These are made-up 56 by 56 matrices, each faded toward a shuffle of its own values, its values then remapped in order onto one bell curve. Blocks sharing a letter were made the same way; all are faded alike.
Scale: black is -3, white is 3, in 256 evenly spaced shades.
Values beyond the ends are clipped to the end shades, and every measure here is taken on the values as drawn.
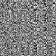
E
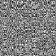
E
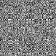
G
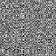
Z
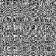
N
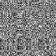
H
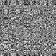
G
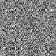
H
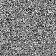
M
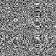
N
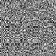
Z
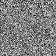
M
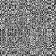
Z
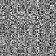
E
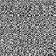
Z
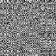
Z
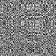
H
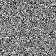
M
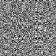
N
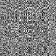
E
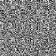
N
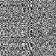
N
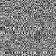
Z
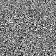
M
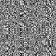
E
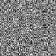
N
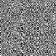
E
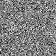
M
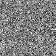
M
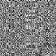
N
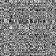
Z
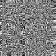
E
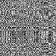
Z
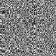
E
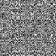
H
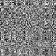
H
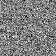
M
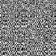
H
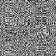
Z
